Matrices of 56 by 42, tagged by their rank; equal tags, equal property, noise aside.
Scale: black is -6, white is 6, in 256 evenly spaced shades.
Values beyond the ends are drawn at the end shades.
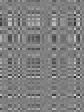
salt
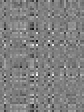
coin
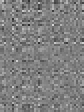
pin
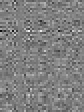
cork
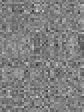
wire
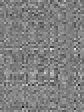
wire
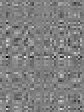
pin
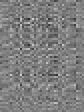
pin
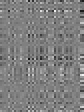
coin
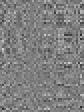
cork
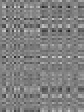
salt
